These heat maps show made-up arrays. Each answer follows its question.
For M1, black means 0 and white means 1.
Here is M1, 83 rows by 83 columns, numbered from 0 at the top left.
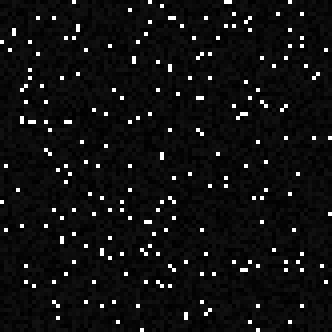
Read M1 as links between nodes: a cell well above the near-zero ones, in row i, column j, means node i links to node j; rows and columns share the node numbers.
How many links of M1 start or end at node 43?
8
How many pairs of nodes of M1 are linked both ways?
3
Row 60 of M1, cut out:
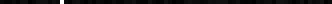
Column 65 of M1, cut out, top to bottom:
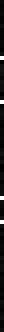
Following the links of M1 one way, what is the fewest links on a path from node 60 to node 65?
7
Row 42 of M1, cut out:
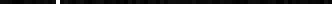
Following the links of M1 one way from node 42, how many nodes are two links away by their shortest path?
4
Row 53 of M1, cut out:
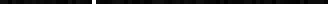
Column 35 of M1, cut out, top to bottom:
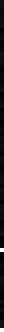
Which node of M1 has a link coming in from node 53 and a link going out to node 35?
node 82
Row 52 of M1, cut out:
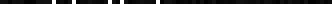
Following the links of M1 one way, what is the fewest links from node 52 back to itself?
2
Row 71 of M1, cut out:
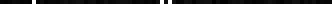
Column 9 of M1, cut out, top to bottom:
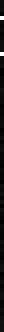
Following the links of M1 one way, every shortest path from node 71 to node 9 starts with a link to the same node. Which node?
node 8
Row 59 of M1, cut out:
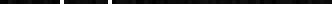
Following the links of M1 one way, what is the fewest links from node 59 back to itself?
7
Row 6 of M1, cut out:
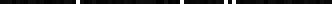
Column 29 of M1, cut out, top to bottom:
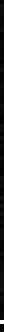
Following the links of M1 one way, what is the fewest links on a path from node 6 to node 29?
5
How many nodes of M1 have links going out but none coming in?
3
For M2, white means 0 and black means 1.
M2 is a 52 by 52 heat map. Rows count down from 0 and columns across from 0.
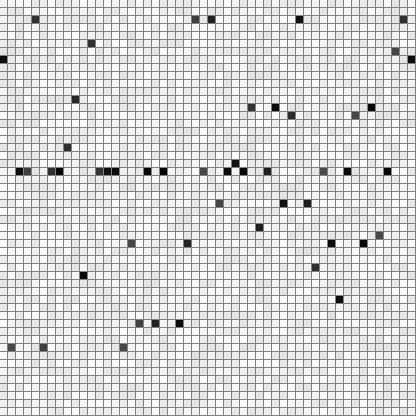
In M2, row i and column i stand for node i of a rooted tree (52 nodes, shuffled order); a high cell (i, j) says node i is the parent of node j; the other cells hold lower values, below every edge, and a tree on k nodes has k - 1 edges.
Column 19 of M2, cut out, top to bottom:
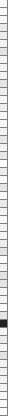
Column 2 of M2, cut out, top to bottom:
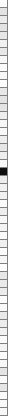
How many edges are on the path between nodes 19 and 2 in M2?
3
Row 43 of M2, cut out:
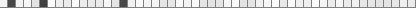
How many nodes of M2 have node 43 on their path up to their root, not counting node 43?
4
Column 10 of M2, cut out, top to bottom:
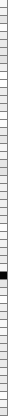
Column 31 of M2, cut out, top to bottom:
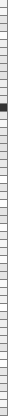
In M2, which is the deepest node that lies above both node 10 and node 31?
13
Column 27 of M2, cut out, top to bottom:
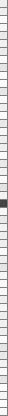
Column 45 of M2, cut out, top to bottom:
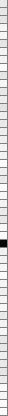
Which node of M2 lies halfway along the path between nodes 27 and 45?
21
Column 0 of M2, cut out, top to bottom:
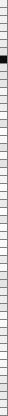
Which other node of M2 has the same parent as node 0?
51
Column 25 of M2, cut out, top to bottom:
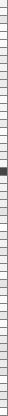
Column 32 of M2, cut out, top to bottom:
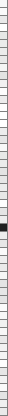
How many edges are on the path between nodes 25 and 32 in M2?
3
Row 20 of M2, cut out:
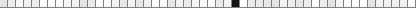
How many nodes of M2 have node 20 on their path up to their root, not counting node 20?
2
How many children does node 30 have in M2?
4
